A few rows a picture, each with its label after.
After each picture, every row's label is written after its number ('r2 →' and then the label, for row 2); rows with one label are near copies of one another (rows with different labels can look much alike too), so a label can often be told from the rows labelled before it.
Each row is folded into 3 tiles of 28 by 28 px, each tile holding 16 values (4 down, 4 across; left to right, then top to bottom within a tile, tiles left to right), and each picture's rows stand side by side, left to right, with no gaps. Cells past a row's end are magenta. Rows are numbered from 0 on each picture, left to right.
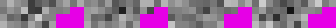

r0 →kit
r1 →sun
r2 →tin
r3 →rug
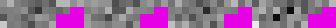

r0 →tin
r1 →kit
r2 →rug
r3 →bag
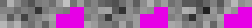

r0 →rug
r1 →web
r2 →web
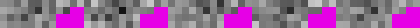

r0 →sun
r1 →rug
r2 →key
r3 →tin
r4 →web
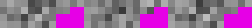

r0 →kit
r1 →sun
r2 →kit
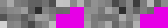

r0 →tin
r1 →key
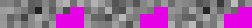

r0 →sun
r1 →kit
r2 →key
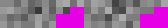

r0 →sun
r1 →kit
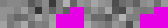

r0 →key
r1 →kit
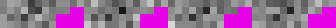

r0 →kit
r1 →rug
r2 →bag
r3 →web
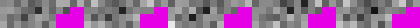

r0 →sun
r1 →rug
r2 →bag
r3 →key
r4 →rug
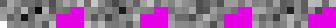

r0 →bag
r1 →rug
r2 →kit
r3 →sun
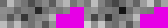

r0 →rug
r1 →rug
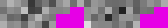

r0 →kit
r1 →bag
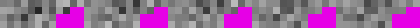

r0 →sun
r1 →key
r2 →key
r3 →kit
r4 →kit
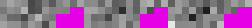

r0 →kit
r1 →sun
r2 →bag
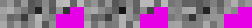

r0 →sun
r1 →sun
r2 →web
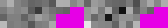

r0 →tin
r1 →bag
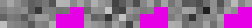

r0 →tin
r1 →kit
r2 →web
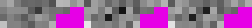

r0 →tin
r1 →bag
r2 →bag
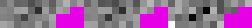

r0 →web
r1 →web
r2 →bag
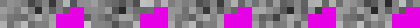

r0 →key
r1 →tin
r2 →key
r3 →sun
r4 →key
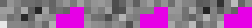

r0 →bag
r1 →kit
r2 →key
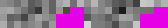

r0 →sun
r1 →tin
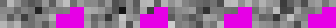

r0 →rug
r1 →sun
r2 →tin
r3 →kit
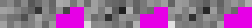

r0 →sun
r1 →bag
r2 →bag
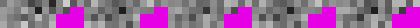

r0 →key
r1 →rug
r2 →sun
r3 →rug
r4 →sun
